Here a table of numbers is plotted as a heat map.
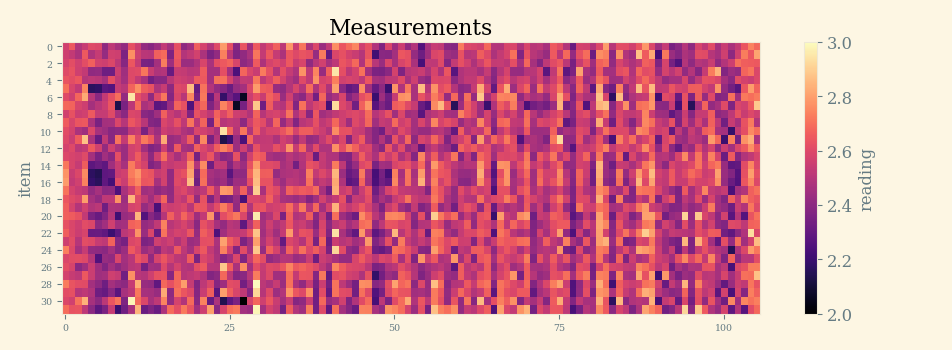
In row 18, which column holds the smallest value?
27
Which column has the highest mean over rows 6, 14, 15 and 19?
81
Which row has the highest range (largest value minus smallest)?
30
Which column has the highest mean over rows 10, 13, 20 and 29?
29
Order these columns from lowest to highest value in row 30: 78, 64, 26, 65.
26, 64, 78, 65
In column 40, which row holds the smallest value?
7
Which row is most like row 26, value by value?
10
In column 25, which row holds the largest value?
17
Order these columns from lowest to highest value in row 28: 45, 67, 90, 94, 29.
90, 67, 45, 94, 29
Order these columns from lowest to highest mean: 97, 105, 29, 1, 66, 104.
97, 1, 66, 105, 104, 29
